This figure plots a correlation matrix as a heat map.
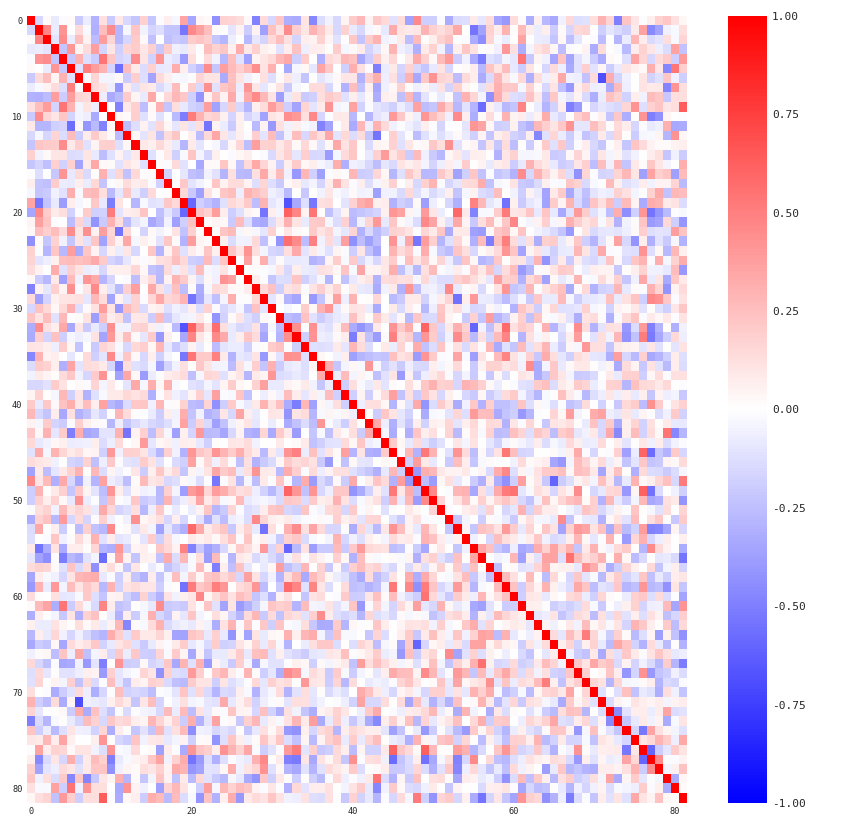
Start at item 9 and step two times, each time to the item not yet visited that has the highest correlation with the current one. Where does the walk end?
48
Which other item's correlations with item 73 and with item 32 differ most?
55
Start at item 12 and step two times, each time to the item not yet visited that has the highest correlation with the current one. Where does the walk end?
5
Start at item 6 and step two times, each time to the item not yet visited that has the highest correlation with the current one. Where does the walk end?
49
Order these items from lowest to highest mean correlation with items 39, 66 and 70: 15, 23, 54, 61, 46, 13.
15, 46, 54, 61, 23, 13
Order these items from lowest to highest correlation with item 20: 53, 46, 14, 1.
14, 46, 1, 53
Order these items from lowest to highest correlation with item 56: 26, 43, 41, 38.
43, 26, 38, 41
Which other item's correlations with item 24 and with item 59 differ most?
0
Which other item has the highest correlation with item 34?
69
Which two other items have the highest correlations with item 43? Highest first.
79, 21
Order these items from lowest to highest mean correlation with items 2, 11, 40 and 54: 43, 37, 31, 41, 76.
37, 41, 76, 31, 43
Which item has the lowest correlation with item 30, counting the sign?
11
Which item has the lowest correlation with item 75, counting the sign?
23
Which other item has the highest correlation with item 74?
77
